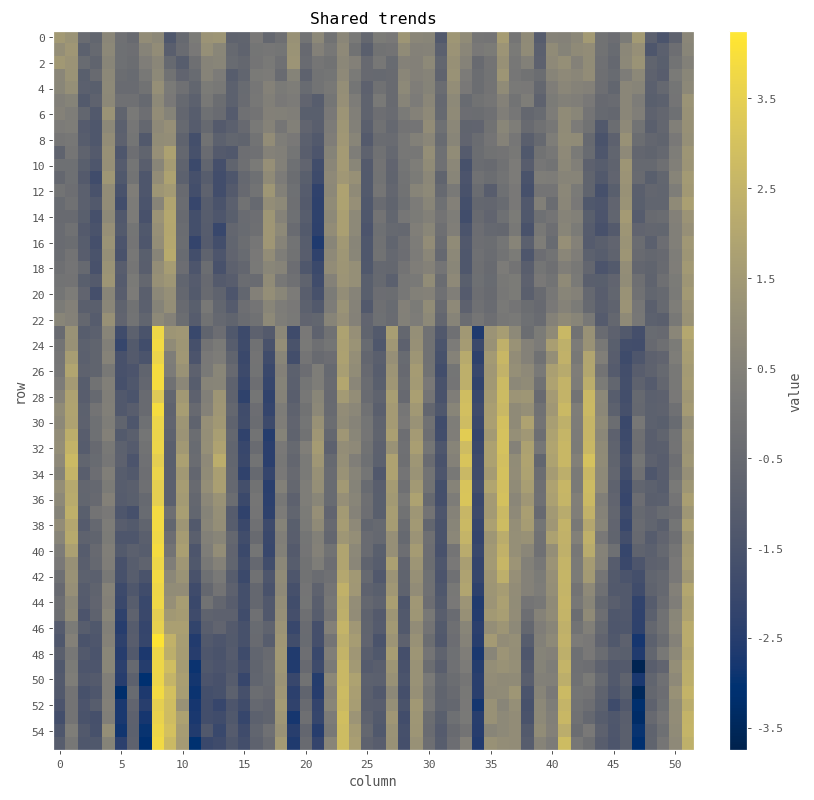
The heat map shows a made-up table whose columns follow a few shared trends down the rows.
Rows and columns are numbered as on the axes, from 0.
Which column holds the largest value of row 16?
9
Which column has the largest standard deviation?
33
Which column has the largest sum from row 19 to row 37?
8
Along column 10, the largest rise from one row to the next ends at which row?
23
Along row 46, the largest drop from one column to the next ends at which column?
11
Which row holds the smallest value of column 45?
52
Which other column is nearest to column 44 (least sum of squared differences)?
20
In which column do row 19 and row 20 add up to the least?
21
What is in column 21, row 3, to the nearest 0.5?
0
